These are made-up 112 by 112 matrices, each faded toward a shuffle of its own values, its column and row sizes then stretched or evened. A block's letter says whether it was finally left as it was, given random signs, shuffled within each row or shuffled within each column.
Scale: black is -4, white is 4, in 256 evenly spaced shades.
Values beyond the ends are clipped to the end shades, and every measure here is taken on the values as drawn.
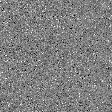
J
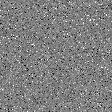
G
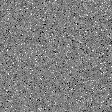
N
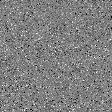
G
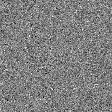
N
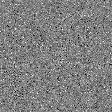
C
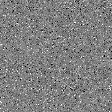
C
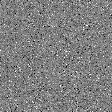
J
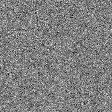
G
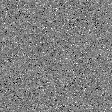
G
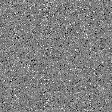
J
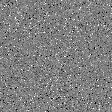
G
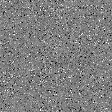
J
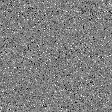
G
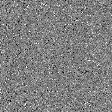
C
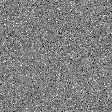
N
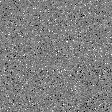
G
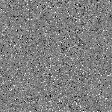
J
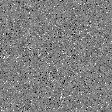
J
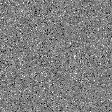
C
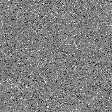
N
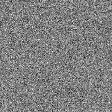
C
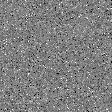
N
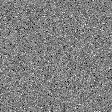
G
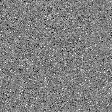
J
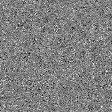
J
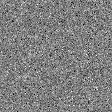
N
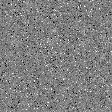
N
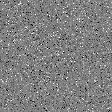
N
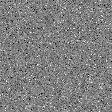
G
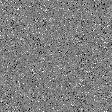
J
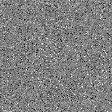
C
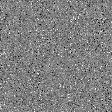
J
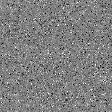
C
